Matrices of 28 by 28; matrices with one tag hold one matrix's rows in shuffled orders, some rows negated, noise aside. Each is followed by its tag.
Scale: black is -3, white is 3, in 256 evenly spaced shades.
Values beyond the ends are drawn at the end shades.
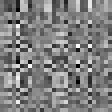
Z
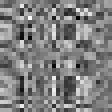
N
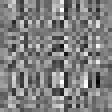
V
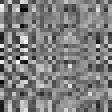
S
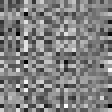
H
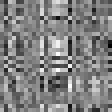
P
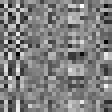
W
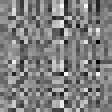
V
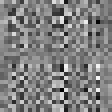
V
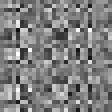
Z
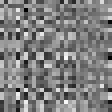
H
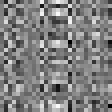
P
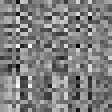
Z
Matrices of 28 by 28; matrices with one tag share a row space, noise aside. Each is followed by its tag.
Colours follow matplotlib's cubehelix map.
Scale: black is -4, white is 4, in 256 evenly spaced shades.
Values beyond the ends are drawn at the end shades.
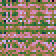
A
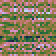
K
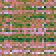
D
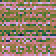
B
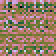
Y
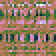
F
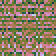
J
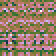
Y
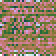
K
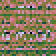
B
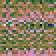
Y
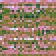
K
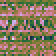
Y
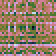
J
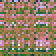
F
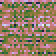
K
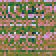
J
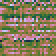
K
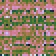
D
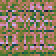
Y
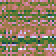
A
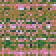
B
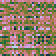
K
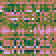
K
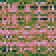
A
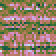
K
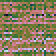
D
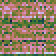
D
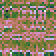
D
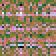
B
